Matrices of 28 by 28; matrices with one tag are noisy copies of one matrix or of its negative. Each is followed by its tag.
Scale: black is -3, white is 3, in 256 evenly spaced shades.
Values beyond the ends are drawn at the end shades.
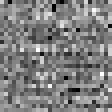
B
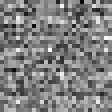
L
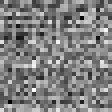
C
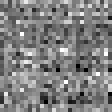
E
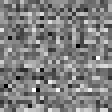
C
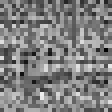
E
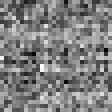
E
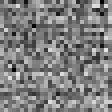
L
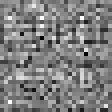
C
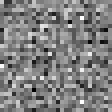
C
